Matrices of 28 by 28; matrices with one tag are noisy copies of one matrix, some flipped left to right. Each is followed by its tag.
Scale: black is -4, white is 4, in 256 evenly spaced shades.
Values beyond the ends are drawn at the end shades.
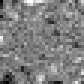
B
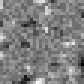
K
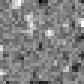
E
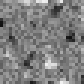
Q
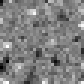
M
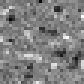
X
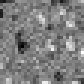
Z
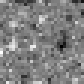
Z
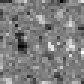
Z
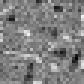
X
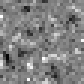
X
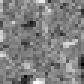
K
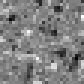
X
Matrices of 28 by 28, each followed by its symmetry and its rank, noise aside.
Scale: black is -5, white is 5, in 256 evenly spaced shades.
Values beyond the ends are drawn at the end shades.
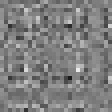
antisymmetric, rank four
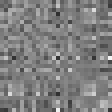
symmetric, rank three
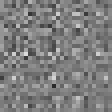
no symmetry, rank three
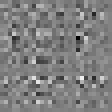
no symmetry, rank three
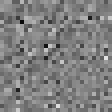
symmetric, rank six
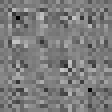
symmetric, rank three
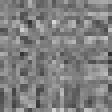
antisymmetric, rank four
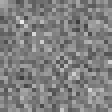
symmetric, rank six
